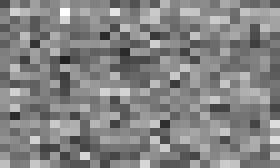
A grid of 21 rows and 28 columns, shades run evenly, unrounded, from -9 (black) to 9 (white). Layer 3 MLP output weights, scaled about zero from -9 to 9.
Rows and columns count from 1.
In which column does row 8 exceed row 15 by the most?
2
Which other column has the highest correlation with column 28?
16
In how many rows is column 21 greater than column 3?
14
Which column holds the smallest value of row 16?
17
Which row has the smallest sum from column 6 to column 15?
8
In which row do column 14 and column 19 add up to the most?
18
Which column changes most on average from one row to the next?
12
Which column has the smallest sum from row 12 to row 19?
5
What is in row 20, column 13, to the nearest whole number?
-2
